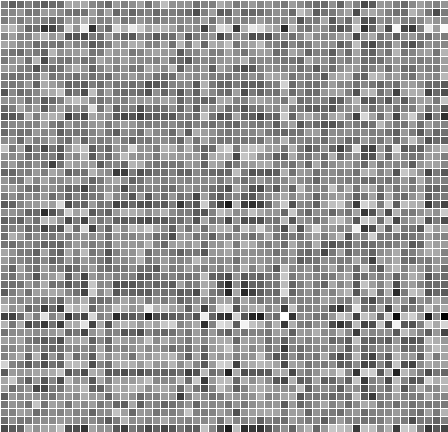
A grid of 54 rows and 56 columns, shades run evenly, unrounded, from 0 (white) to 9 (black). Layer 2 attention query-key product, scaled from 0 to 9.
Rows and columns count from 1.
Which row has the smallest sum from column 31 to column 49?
29
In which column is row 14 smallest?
12
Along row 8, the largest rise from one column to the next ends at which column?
6
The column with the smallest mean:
28
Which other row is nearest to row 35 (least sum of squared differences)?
11
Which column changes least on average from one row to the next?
13
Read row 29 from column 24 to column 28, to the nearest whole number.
5 3 5 3 3
